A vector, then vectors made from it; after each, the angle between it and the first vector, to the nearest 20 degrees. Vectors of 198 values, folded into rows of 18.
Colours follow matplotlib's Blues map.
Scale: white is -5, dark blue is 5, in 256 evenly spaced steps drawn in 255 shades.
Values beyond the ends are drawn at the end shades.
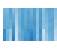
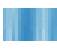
60 degrees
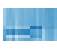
60 degrees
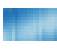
100 degrees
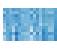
140 degrees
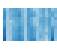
80 degrees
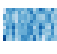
60 degrees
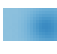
100 degrees
